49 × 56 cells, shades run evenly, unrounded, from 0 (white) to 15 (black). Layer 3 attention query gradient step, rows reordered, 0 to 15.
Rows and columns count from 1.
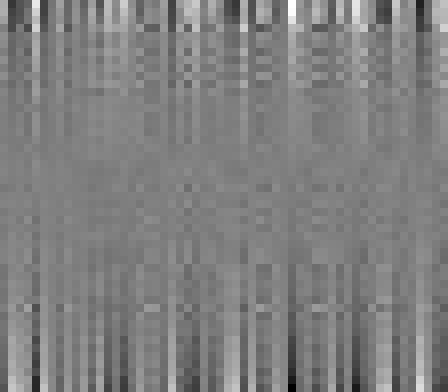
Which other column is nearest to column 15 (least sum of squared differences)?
28
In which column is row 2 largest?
53
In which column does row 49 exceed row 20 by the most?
37
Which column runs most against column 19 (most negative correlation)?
44
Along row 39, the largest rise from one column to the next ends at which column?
5
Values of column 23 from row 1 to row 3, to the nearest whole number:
6 7 7
